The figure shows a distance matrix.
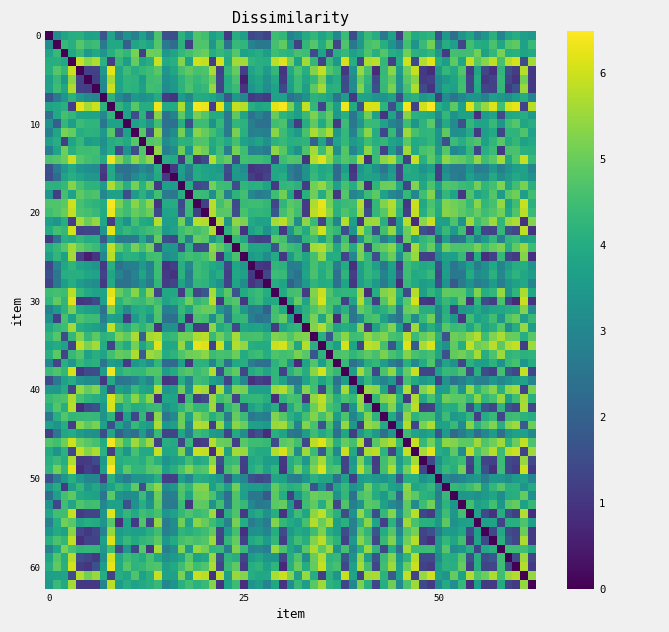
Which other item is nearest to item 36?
2
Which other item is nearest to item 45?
28
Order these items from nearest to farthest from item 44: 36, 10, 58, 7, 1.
10, 1, 7, 58, 36
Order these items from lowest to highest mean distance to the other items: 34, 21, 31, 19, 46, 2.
31, 2, 21, 19, 46, 34
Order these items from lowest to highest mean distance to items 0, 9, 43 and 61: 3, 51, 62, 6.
3, 51, 62, 6
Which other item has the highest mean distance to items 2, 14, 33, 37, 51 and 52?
8
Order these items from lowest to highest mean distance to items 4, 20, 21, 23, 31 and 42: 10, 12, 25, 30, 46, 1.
25, 30, 10, 1, 12, 46
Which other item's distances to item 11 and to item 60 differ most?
30
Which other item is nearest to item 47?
21
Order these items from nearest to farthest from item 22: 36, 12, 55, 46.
55, 12, 36, 46
